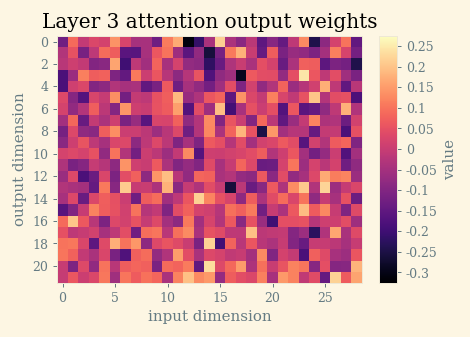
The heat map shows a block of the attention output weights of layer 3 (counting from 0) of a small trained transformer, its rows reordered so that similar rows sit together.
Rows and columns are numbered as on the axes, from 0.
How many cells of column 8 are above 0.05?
5
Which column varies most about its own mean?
14
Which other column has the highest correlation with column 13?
9
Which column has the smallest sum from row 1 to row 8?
12
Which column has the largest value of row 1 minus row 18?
17
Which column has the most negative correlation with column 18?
10
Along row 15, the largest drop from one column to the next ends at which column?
19
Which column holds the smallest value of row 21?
25
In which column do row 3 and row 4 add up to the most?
23
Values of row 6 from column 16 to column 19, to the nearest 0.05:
-0.2 -0.05 0.05 0
